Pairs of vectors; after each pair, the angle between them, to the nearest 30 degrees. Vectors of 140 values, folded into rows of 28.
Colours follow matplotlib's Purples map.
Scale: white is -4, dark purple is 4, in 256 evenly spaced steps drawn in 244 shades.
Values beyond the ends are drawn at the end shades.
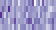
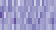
30 degrees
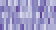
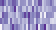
120 degrees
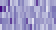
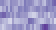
120 degrees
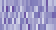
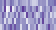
150 degrees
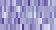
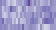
60 degrees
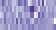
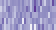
90 degrees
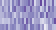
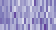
150 degrees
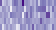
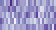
90 degrees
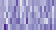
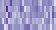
120 degrees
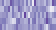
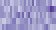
150 degrees
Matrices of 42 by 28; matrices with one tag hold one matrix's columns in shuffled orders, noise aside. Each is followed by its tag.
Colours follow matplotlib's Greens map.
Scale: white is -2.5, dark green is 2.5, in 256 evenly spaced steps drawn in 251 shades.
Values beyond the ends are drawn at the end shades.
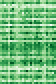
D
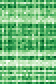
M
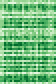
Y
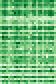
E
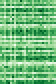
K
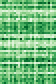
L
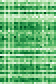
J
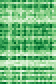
M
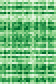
J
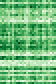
M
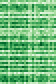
Y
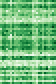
M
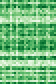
M
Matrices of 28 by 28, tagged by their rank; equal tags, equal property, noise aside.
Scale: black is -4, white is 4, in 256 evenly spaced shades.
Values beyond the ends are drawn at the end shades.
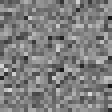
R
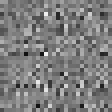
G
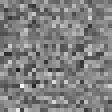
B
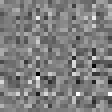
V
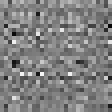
G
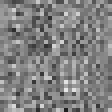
G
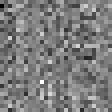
B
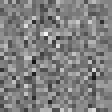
R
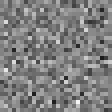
R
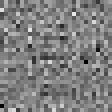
R
